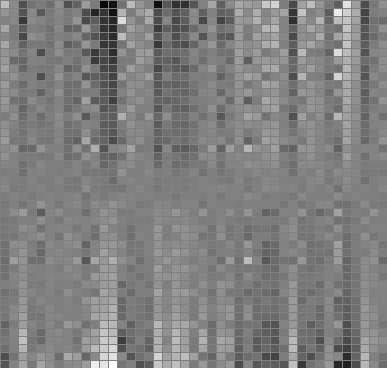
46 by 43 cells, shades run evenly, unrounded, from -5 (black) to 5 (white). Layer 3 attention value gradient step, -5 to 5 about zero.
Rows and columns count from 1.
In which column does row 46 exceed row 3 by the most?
13
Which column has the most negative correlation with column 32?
11
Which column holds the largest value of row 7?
38
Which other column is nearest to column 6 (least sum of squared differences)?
42
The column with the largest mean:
39
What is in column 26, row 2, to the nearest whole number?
-1
